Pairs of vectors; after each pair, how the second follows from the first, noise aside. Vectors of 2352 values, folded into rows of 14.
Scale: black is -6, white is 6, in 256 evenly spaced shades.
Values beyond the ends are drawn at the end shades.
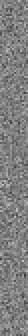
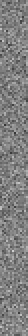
shuffled.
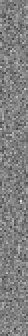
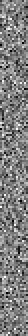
negated, scaled up.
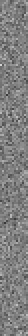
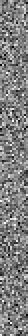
negated, scaled up.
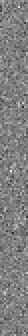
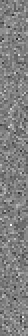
shuffled.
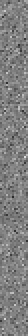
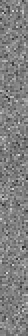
shuffled.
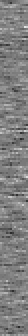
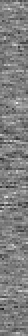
reversed, negated.
